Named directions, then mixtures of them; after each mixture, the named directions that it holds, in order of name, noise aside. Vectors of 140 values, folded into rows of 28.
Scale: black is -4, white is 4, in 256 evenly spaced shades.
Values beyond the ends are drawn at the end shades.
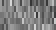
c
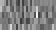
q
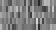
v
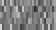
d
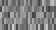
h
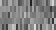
c, h, q.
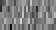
c, h, q.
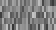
h.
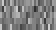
d.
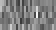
q.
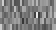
c, d, q.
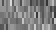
c.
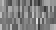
q, v.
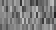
c, d, v.
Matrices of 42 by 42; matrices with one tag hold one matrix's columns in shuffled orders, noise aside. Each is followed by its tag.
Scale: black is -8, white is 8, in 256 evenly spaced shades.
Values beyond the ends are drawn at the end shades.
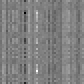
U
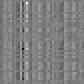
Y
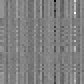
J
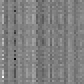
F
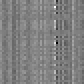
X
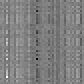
F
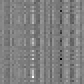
F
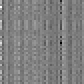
X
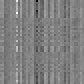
J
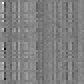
Y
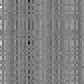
X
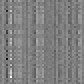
F
